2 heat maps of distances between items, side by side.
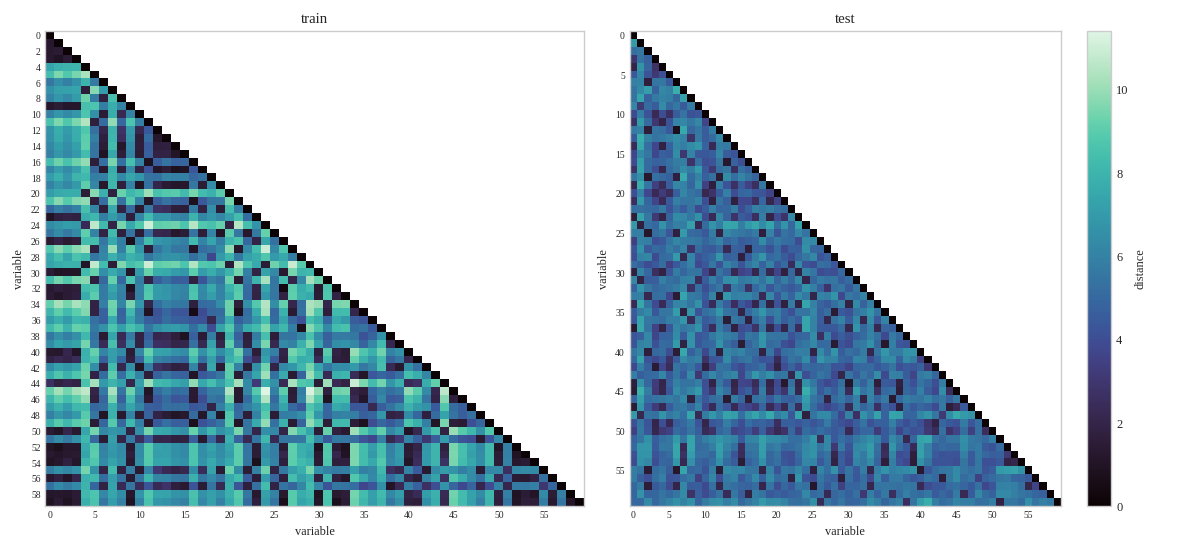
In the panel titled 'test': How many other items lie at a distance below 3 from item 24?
4
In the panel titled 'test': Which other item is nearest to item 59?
51
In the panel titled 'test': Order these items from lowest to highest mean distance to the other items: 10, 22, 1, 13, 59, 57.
10, 57, 22, 13, 59, 1
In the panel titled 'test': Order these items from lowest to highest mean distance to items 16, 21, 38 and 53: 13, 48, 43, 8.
13, 43, 8, 48
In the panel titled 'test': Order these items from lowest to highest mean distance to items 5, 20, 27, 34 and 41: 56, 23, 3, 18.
3, 23, 18, 56
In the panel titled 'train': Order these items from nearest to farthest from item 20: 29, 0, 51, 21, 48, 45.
29, 0, 51, 48, 21, 45
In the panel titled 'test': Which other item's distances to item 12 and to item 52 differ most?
6
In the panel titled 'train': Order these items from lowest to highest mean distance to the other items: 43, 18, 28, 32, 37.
32, 43, 18, 28, 37
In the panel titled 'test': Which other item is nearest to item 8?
46
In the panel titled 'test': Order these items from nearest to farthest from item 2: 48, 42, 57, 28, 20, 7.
57, 20, 42, 48, 28, 7
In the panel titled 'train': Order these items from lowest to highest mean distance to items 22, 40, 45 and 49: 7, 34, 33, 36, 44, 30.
34, 36, 33, 30, 44, 7
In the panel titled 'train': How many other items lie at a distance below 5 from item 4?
4
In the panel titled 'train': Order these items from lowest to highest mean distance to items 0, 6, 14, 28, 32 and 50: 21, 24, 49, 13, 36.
13, 36, 49, 21, 24
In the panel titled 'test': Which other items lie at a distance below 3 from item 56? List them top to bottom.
22, 29, 43
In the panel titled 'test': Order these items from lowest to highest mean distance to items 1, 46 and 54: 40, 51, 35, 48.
35, 48, 51, 40
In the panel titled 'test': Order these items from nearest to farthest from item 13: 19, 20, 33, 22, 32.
32, 19, 22, 20, 33
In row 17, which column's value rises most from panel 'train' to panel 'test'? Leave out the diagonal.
48
